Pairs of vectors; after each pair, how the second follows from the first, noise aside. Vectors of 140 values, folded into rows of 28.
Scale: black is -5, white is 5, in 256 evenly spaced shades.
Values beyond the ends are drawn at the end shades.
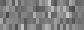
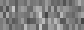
wrapped around.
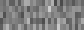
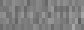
wrapped around, shrunk.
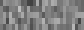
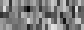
reversed, negated, scaled up.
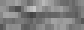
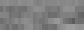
wrapped around, negated, shrunk.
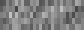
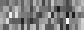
reversed, negated, scaled up.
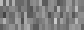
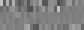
partly zeroed.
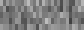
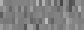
partly zeroed.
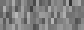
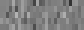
partly zeroed.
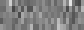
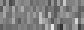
wrapped around.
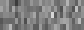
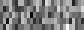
reversed, negated, scaled up.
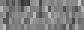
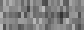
wrapped around.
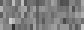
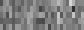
wrapped around.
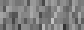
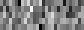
reversed, scaled up.
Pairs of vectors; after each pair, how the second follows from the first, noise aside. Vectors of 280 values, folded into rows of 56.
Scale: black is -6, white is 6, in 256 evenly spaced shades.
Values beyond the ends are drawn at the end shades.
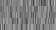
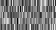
wrapped around, negated, scaled up.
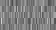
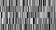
wrapped around, negated, scaled up.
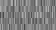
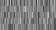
shuffled.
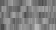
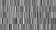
shuffled.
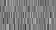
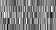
wrapped around, negated, scaled up.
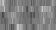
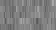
wrapped around, shrunk.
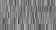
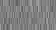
reversed, shrunk.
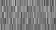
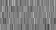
partly zeroed.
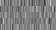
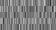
negated.
